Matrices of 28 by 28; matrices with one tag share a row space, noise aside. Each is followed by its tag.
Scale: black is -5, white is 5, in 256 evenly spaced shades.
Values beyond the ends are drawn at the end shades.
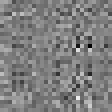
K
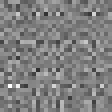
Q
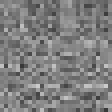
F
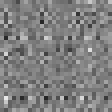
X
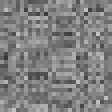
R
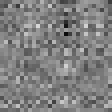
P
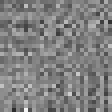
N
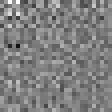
Q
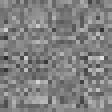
R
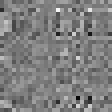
K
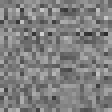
F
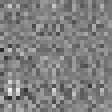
Q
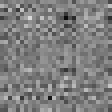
P
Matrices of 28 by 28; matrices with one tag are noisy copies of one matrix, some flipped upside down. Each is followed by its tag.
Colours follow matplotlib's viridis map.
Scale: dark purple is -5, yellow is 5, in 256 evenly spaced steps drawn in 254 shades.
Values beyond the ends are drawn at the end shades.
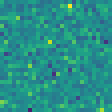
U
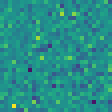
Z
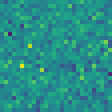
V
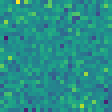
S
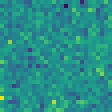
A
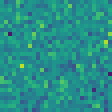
V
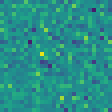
Z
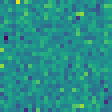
S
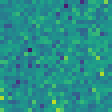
A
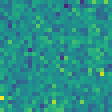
A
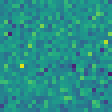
V
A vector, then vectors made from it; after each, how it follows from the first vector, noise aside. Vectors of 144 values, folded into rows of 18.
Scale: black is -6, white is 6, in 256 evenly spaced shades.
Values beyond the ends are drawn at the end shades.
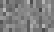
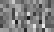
wrapped around, scaled up.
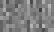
copied.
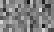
negated, scaled up.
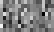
wrapped around, negated, scaled up.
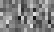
wrapped around, negated, scaled up.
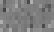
negated, partly zeroed.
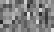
wrapped around, negated, scaled up.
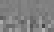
negated, partly zeroed.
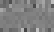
wrapped around, partly zeroed.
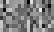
negated, scaled up.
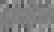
reversed, negated, partly zeroed.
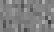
reversed, negated, partly zeroed.
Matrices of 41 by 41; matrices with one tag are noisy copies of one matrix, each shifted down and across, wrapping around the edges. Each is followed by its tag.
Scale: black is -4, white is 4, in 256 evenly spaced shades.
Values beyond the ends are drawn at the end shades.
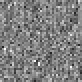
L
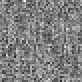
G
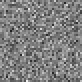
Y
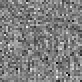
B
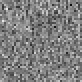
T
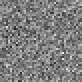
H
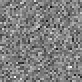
Y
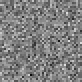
Y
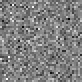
Y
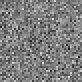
Y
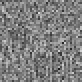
T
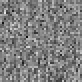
L
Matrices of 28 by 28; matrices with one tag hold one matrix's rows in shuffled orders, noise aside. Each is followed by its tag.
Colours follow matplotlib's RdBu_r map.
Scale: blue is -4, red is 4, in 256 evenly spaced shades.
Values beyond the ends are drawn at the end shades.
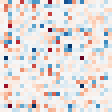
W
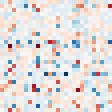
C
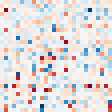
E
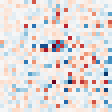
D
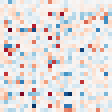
W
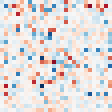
E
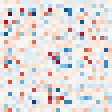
W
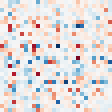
C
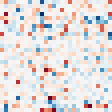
E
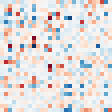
W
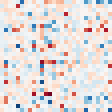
E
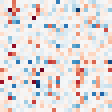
C
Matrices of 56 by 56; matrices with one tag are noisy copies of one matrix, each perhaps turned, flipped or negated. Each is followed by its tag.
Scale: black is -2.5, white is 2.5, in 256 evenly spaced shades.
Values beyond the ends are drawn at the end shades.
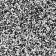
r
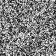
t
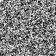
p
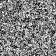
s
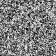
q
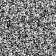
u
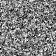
u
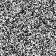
q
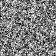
p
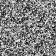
q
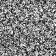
r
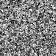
r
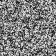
s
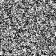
p
